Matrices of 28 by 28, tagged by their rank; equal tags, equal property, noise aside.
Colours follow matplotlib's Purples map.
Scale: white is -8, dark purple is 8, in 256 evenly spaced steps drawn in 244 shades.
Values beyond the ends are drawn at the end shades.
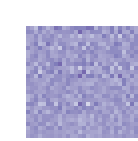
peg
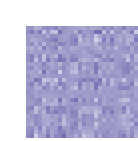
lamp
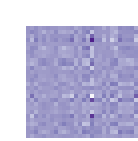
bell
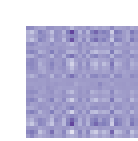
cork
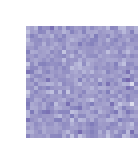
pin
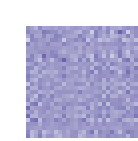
peg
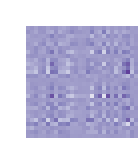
bell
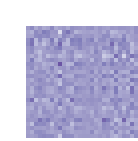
peg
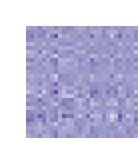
lamp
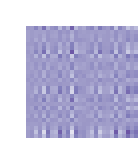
cork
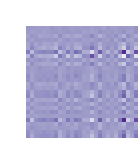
cork
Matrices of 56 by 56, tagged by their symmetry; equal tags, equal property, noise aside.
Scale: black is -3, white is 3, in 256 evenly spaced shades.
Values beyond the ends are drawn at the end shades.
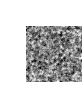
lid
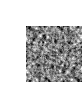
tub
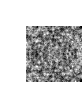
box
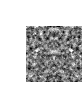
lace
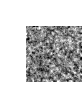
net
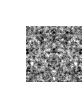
lace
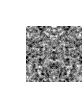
lace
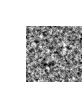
net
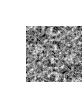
tub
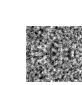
box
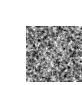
tub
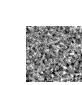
net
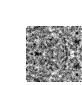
box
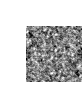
tub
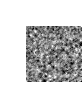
lid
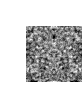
lace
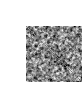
lid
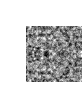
box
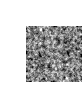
tub
